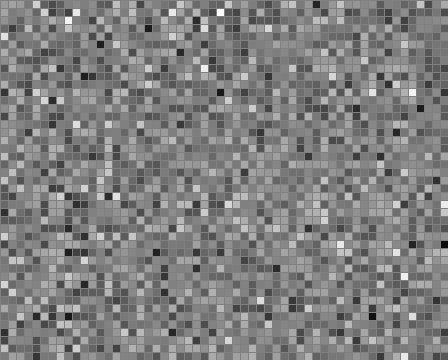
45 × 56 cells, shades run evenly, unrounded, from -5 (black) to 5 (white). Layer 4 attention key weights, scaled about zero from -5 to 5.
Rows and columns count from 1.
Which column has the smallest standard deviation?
36
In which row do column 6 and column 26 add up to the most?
9
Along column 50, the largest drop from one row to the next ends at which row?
17
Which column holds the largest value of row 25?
15
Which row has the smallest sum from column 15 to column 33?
32
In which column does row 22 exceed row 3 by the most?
51
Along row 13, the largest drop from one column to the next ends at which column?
7
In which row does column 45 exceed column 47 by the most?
40
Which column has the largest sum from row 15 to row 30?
30
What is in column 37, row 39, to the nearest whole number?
-3
